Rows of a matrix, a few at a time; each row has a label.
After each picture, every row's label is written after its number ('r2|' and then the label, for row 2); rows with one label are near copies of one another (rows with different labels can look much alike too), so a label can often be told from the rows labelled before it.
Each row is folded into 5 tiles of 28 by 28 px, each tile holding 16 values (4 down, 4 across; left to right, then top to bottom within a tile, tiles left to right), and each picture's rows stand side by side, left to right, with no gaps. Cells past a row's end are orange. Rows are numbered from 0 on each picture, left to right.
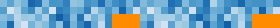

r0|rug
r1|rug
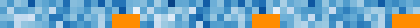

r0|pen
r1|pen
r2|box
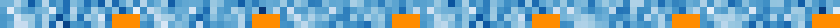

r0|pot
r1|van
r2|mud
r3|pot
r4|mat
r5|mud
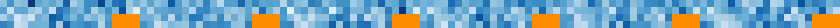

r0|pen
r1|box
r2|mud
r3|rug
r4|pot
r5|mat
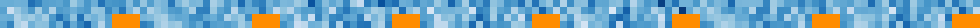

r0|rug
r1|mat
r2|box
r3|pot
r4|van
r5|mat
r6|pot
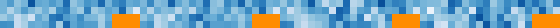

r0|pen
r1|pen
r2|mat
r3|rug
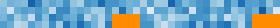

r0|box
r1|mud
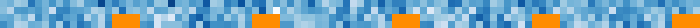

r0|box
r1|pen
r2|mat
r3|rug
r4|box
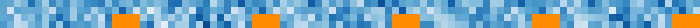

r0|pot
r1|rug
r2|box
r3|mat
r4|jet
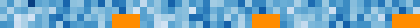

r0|pen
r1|jet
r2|pot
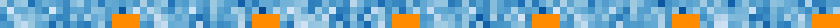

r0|mud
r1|van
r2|rug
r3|pot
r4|van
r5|jet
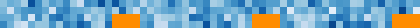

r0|box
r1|jet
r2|mud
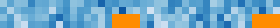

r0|van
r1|rug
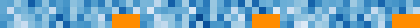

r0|pot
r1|pot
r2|rug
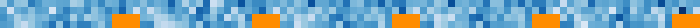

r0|mud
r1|mat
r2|pen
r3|pen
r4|van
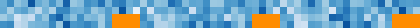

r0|pen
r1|mud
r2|jet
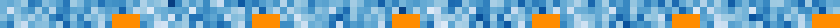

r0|rug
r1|box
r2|van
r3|rug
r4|pot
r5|jet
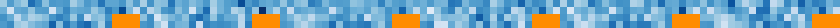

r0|mud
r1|van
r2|mud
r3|rug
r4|mud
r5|mat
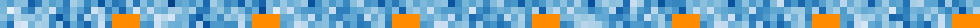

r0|rug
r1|pen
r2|box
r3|box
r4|mat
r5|box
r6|jet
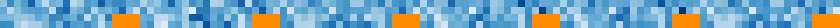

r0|mat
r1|jet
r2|mud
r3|van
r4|van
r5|mud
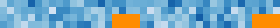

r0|box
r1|rug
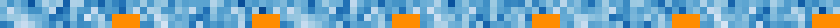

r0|mat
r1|van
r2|mat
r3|pot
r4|jet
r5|van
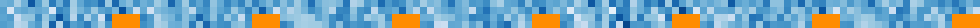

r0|pot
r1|pot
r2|mat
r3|jet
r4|pot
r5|pen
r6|mat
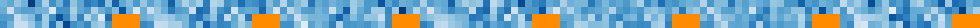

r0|pot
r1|mat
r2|van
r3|mat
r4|box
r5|van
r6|jet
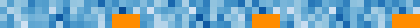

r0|van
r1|pot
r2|rug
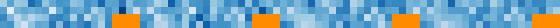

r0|mud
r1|pot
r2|mat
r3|mat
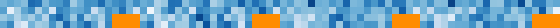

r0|rug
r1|rug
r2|pen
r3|pen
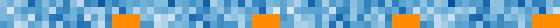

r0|box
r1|pen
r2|pot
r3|pen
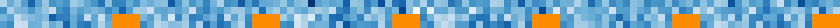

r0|jet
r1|box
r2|pen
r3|mud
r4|pot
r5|box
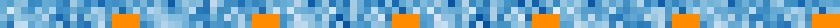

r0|rug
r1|mat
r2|pot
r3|pot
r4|box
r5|box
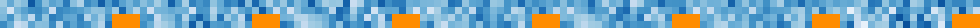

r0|box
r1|pot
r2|mat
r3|rug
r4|mat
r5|box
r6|rug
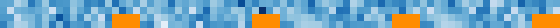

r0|pot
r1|van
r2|mat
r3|mat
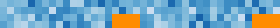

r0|box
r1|pot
